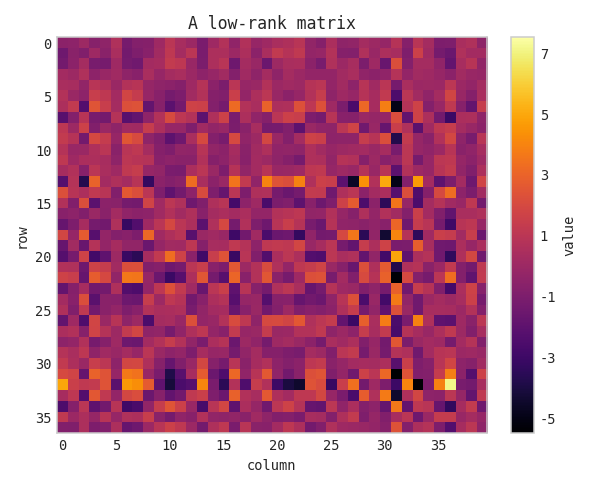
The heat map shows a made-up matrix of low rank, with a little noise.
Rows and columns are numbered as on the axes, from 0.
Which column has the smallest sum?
31
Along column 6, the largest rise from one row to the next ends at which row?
21
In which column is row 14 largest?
36
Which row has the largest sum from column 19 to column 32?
13
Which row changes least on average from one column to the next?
3
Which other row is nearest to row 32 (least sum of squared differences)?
14
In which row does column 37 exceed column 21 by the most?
32
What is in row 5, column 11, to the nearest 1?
-1
